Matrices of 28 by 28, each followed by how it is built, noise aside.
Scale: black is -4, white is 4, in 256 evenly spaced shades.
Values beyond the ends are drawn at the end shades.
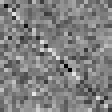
diagonal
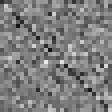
diagonal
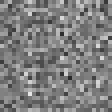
repeating rows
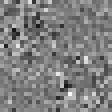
block diagonal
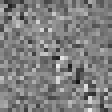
block diagonal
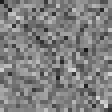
diagonal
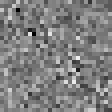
block diagonal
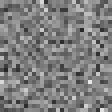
blocks
